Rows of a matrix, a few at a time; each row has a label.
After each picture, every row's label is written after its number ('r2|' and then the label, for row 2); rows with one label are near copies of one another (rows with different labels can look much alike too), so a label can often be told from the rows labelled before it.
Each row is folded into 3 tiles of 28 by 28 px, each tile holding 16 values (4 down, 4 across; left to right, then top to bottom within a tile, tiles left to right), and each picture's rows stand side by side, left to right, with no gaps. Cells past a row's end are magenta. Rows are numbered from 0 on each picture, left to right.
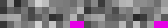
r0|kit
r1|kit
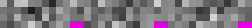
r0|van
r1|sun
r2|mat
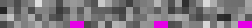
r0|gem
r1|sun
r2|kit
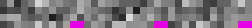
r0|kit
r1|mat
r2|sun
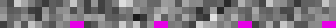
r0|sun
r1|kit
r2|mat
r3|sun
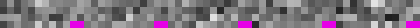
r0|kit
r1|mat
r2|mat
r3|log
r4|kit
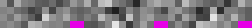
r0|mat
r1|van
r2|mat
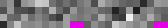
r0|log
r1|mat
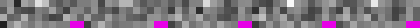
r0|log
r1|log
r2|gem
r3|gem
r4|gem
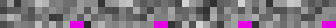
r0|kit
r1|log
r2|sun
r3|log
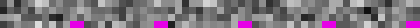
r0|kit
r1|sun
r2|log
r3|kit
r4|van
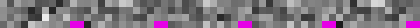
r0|mat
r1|log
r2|kit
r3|kit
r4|log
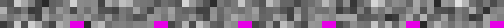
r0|sun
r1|log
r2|sun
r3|sun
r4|kit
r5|log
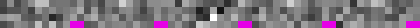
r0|kit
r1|gem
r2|mat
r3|gem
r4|log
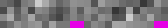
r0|gem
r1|mat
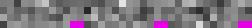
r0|log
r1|gem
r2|van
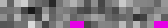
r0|van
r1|kit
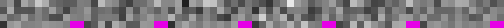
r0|log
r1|sun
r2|log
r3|gem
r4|sun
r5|log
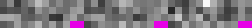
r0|kit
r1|kit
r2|gem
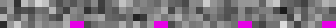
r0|log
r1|kit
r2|gem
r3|van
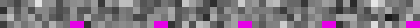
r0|gem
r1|log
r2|sun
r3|van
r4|kit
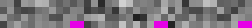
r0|log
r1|kit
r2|log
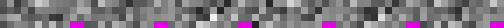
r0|kit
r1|sun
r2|mat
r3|log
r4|mat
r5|sun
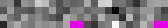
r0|log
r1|van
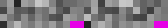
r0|log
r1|log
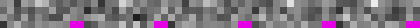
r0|log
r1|kit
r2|log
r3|gem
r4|gem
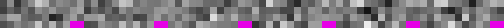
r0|kit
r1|kit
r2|mat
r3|sun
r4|van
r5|van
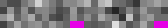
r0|gem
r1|van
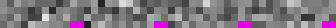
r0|mat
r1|log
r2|gem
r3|kit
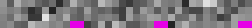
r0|mat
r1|sun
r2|log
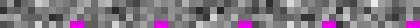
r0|kit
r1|van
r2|mat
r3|kit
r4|gem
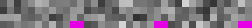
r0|kit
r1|kit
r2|sun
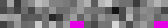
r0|kit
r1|van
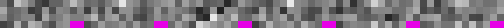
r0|sun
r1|gem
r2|mat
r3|gem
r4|kit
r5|kit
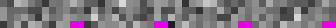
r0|sun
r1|gem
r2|log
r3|mat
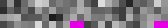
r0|kit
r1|sun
